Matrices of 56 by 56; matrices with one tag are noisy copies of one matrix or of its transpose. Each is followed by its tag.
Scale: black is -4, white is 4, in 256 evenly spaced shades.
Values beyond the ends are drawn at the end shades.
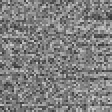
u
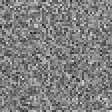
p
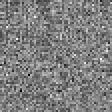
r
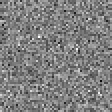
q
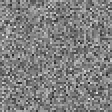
q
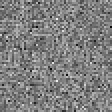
r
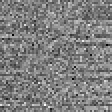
u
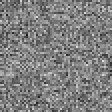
r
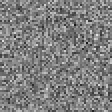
q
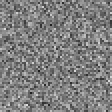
p
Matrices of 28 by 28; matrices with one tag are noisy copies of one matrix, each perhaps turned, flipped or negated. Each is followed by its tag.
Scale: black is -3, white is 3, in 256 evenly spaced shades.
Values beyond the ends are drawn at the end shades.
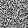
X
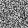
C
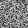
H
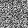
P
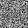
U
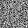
U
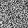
C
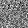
X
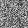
U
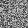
H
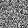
X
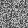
H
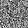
X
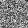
H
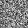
H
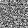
H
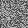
U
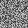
P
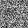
P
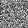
X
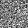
H
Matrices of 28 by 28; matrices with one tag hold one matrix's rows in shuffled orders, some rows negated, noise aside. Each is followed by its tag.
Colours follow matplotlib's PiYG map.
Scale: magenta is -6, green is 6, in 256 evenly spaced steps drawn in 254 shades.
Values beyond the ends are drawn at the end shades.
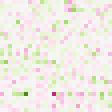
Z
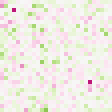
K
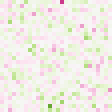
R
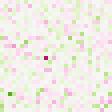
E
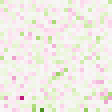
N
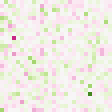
K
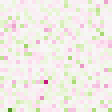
E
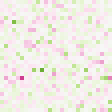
N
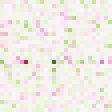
Z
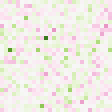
E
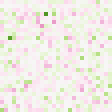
E
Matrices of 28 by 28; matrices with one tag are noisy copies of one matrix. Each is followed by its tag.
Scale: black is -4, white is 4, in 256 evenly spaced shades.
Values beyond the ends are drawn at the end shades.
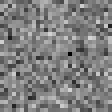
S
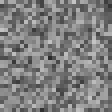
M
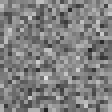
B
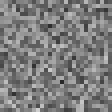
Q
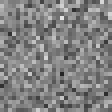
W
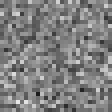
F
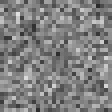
F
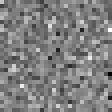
M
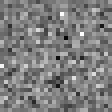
W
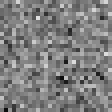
W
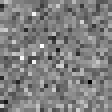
M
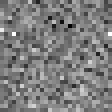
M
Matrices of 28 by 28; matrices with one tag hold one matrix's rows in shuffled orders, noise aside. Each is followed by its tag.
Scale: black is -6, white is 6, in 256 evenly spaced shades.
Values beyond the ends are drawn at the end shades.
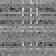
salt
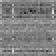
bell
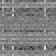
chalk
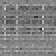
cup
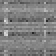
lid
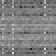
chalk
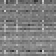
cup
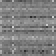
bell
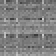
cup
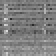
lid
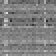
lid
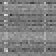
lid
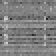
lid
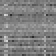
lid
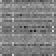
bell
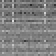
chalk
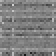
bell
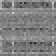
bell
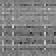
chalk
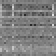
bell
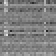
lid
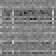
bell
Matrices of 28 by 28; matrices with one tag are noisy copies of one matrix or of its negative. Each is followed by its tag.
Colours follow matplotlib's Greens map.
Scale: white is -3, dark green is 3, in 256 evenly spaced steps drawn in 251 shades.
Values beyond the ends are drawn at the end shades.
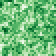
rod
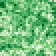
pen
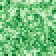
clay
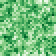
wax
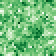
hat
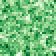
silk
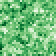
rod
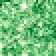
rod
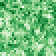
pen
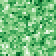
silk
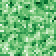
silk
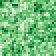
rod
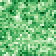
clay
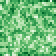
clay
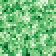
silk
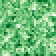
wax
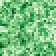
rod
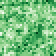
hat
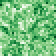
rod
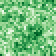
hat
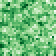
rod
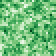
rod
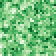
rod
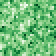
rod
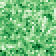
pen
